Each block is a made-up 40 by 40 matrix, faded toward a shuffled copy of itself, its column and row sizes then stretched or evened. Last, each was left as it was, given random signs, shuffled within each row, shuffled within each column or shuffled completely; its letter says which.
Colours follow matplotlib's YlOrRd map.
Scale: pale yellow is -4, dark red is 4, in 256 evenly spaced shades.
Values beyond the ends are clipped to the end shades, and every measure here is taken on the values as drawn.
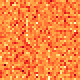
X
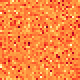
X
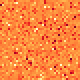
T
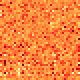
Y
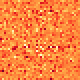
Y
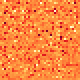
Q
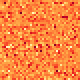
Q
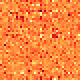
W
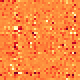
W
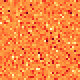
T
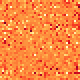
Y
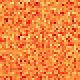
Y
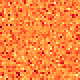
T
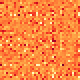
Y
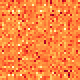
W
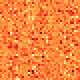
X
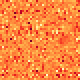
Y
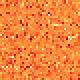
Q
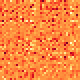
W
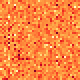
X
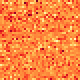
Q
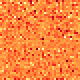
Q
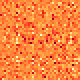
W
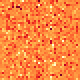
X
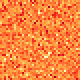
T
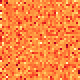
X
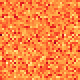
Q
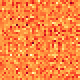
W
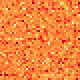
Q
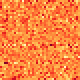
Q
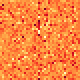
X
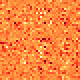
Y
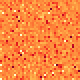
T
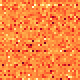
Q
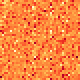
X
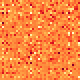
Y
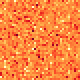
T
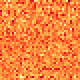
Q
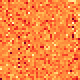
X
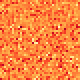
Q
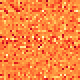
Q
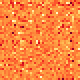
W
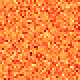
T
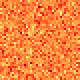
T
